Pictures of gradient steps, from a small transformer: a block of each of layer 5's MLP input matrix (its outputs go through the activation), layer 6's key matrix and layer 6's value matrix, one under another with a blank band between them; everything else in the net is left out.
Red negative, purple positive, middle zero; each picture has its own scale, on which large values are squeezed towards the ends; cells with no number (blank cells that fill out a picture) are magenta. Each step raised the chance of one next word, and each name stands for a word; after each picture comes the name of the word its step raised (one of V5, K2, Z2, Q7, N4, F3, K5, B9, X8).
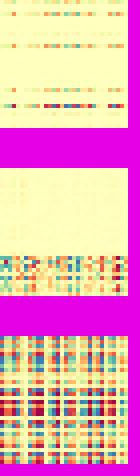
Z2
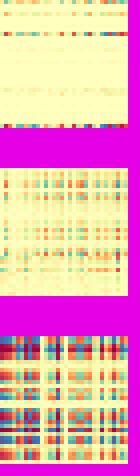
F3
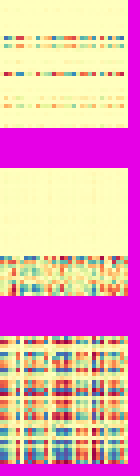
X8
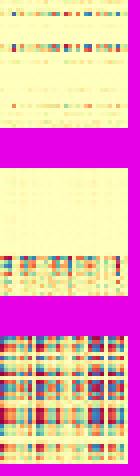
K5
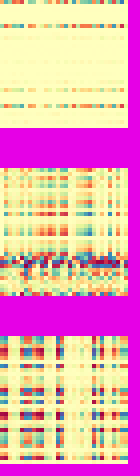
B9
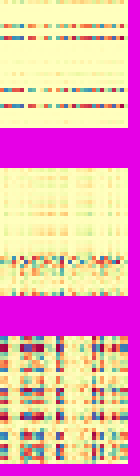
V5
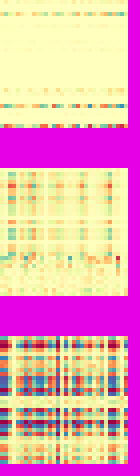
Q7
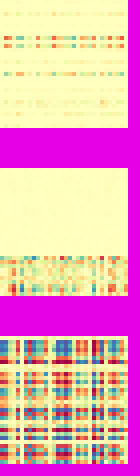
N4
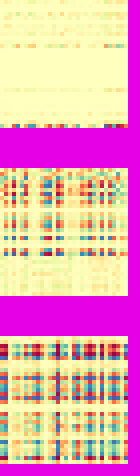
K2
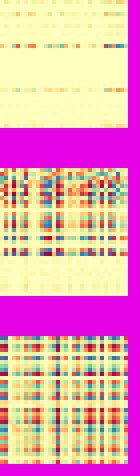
K5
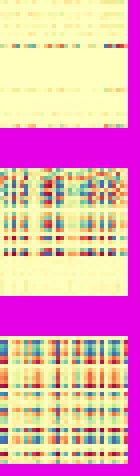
N4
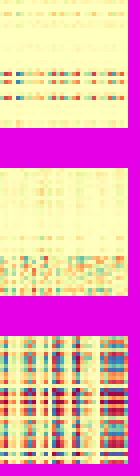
Z2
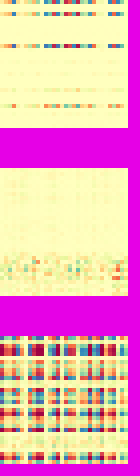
B9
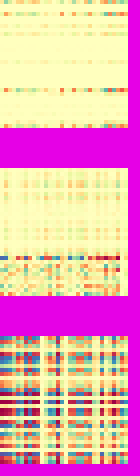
Z2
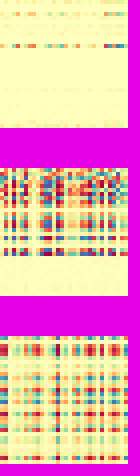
B9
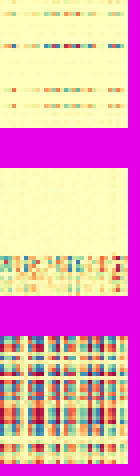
K5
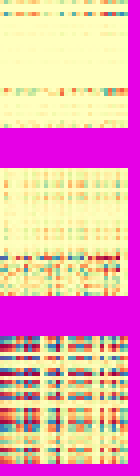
K5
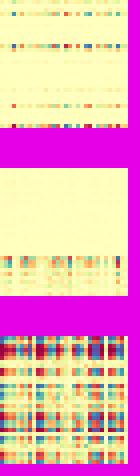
F3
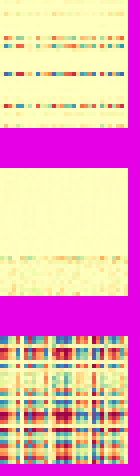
B9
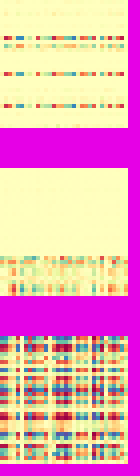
V5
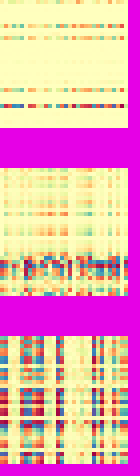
Z2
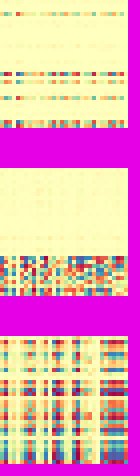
X8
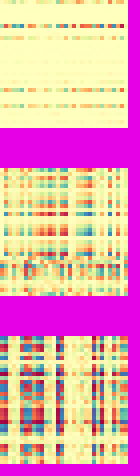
K5
